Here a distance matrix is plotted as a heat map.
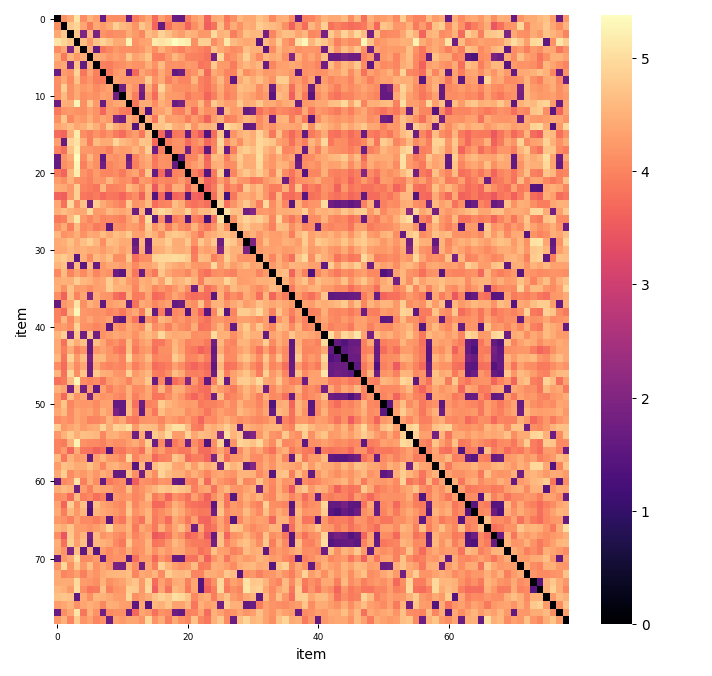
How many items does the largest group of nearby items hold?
14
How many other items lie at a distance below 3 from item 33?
8
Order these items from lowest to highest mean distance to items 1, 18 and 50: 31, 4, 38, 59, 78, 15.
59, 15, 38, 4, 78, 31
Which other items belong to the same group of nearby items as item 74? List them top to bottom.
22, 73
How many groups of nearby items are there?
13
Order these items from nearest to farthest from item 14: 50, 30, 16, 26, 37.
30, 50, 37, 16, 26
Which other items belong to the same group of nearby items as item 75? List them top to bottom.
3, 31, 61
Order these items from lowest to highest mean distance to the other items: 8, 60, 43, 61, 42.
43, 42, 60, 8, 61
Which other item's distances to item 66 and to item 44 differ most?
42
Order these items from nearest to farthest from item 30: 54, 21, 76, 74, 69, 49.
76, 54, 21, 49, 69, 74
